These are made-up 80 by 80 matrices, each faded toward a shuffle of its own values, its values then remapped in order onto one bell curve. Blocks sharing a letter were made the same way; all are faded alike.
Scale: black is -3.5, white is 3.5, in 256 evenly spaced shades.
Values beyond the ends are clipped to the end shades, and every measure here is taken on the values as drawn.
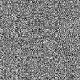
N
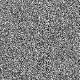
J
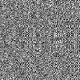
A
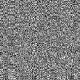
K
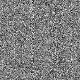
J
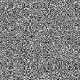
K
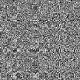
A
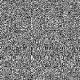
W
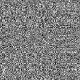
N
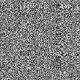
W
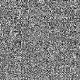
W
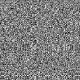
A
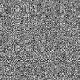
N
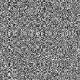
K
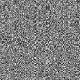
A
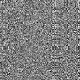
K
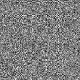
W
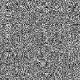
W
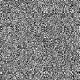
W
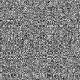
N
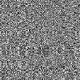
A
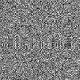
K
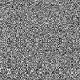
N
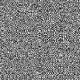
N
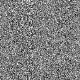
J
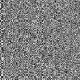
K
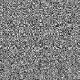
W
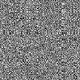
K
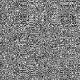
A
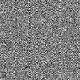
K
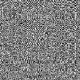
A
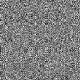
K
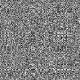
A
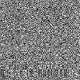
N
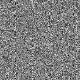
J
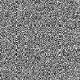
K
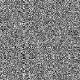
A
